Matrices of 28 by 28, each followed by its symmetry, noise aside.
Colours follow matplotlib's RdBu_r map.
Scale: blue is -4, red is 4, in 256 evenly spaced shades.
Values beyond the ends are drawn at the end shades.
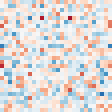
mirrored left to right.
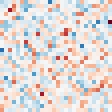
symmetric.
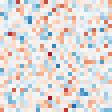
same after a half turn.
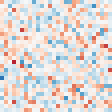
antisymmetric.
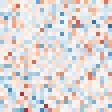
antisymmetric.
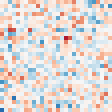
no symmetry.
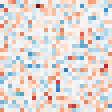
same after a half turn.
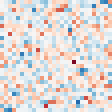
same after a half turn.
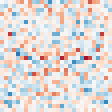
mirrored left to right.
